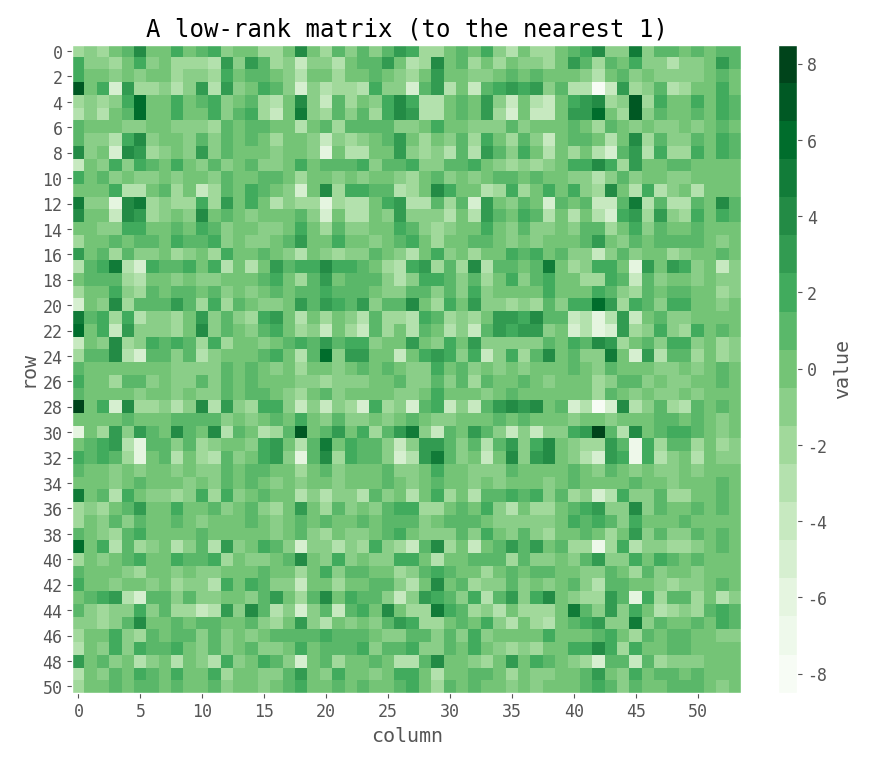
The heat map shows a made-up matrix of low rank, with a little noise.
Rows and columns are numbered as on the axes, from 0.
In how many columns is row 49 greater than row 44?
29
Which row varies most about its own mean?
28
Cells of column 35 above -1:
31
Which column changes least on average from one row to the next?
51
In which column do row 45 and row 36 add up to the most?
45
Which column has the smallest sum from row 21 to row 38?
42
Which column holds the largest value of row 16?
0
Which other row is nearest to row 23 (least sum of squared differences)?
20
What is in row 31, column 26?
-4
